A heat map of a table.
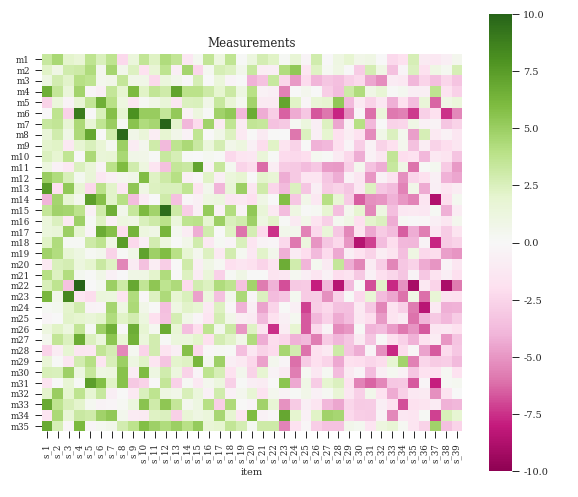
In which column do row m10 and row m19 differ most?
s_10
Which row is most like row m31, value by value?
m14
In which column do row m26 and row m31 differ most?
s_9
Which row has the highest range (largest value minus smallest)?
m22
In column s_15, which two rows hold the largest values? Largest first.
m11, m29
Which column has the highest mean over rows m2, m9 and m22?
s_4
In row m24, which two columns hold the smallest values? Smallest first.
s_36, s_25
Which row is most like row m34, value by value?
m5
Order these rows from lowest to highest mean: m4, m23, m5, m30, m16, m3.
m3, m23, m30, m5, m16, m4
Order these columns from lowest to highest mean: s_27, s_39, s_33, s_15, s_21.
s_33, s_39, s_27, s_21, s_15
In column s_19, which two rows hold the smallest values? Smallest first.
m17, m26
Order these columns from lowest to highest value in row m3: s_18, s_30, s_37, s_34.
s_37, s_30, s_34, s_18
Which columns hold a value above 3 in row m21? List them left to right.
s_1, s_3, s_12
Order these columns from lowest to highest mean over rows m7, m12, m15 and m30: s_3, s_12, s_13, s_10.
s_13, s_3, s_10, s_12
